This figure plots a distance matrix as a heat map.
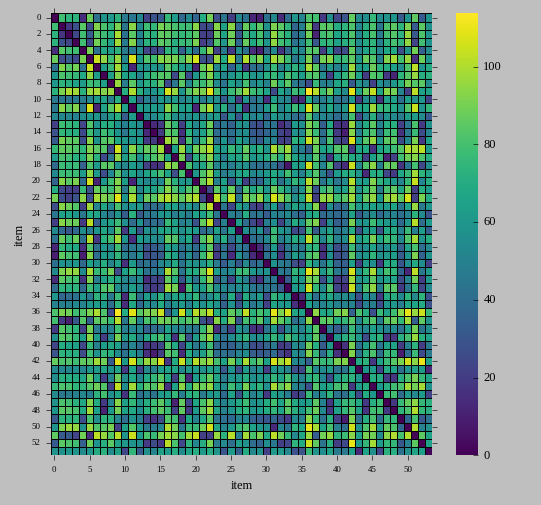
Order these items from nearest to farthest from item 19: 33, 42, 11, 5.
11, 42, 33, 5
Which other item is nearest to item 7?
48
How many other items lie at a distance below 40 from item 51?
7
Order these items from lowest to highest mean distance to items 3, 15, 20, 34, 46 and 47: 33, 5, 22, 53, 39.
53, 33, 39, 5, 22
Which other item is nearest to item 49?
41
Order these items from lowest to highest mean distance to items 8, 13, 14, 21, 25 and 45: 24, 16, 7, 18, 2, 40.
40, 24, 18, 16, 2, 7
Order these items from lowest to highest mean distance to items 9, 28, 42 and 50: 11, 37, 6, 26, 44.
26, 44, 6, 11, 37
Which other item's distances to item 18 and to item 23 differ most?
33
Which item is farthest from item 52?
42
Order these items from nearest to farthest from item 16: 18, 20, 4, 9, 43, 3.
43, 4, 3, 20, 18, 9
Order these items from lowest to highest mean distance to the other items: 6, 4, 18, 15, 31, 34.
4, 34, 18, 15, 6, 31
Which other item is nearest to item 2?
37
